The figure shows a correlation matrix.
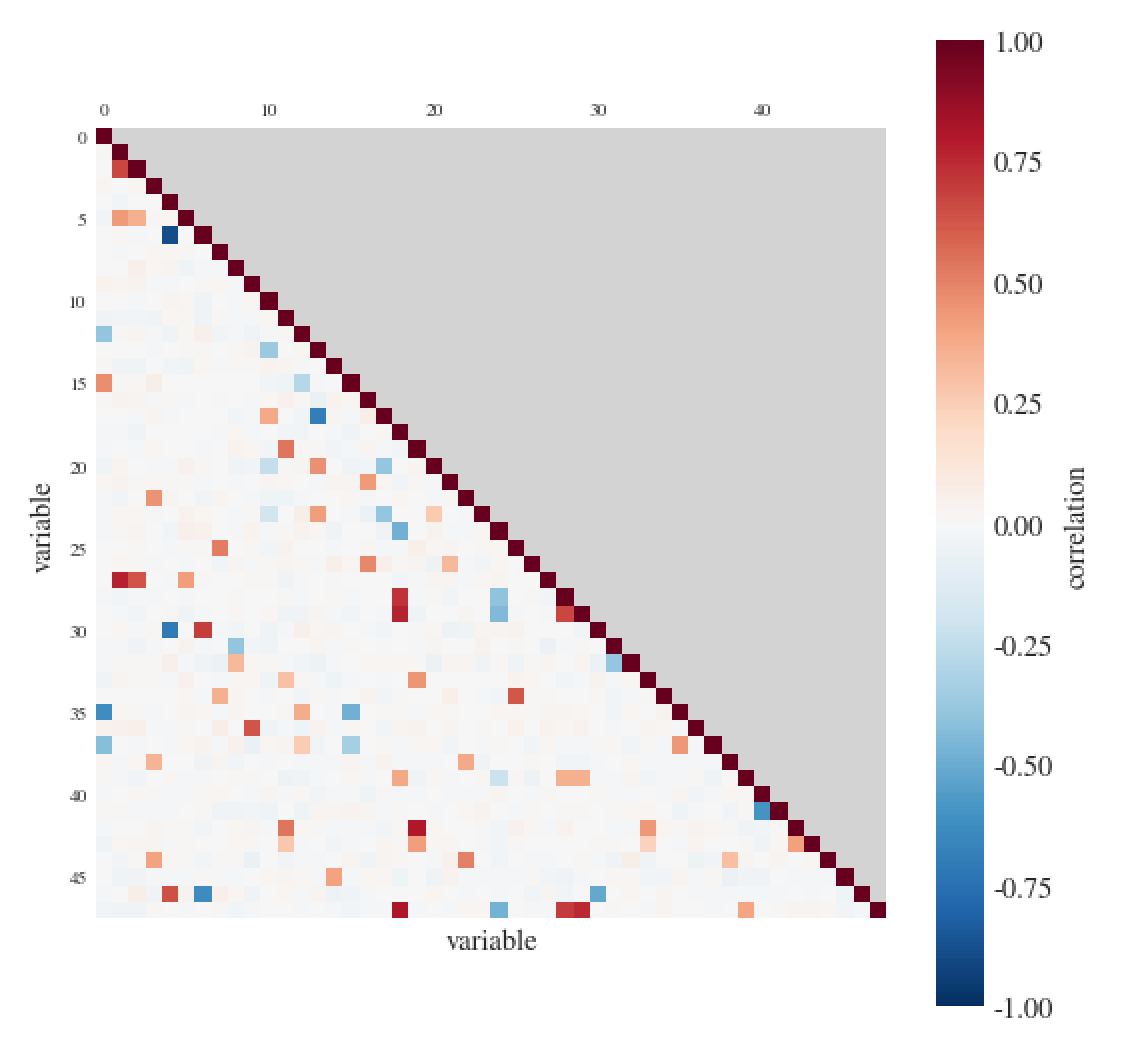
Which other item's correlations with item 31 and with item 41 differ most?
40
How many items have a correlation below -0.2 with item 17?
3
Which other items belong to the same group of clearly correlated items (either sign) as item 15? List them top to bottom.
0, 12, 35, 37
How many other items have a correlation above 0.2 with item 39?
4
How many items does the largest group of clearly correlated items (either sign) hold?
6
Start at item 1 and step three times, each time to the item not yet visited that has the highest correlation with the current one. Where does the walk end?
5
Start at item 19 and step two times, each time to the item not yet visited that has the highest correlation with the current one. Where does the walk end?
11
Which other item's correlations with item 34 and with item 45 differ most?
25
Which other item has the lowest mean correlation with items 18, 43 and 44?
24
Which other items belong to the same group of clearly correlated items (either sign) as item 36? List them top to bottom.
9
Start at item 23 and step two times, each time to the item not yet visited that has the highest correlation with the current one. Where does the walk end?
20
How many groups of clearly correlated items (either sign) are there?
13
